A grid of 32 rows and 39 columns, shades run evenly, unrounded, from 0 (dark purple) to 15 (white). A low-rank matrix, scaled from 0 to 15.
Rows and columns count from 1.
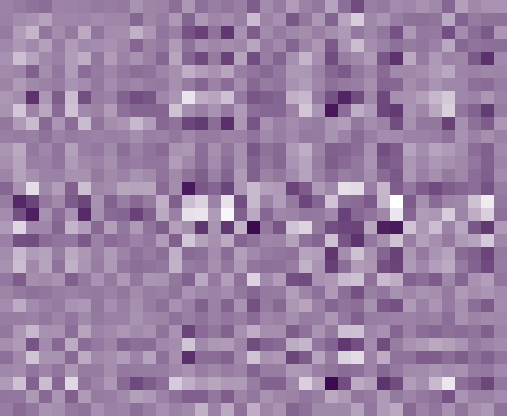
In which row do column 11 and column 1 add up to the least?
17
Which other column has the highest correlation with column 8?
20
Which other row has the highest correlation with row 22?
32
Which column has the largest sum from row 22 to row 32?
28
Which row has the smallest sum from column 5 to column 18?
10
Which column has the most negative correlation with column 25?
36
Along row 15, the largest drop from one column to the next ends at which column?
15
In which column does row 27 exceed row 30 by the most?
26
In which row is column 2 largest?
18
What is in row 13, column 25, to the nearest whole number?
7
